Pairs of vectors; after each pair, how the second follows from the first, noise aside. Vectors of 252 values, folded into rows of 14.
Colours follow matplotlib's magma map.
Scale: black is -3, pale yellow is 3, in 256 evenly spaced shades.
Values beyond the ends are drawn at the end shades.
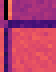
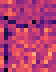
partly zeroed.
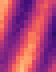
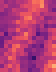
reversed, shrunk.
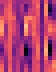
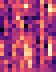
negated.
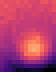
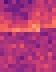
wrapped around, negated, shrunk.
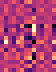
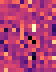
partly zeroed.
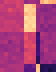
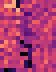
reversed, negated, partly zeroed.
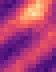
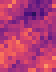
negated, shrunk.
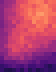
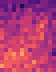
reversed, shrunk.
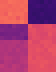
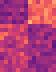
negated, shrunk.
